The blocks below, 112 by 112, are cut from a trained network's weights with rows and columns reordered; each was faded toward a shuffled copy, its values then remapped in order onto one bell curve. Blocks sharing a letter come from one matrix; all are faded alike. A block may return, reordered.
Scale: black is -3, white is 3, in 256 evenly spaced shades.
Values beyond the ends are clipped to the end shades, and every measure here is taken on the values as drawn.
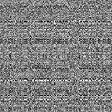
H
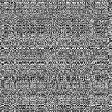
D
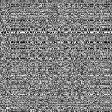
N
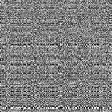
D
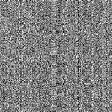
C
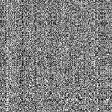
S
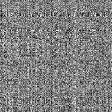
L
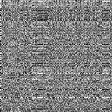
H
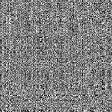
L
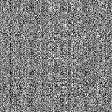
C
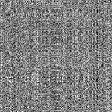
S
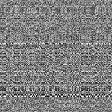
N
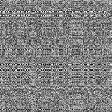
N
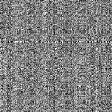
L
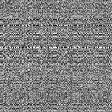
D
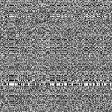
N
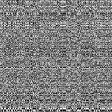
D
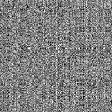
S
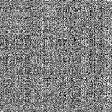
L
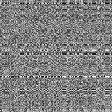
N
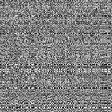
D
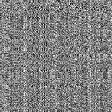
S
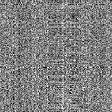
L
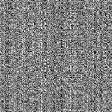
L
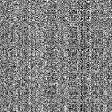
S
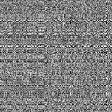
H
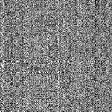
S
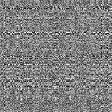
H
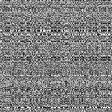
N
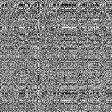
H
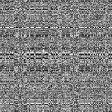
D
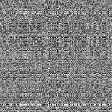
H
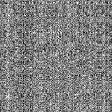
S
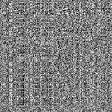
S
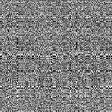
H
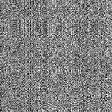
C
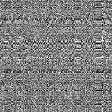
H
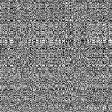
H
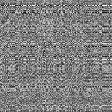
N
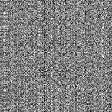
C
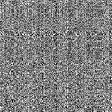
L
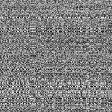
N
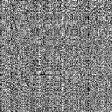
S
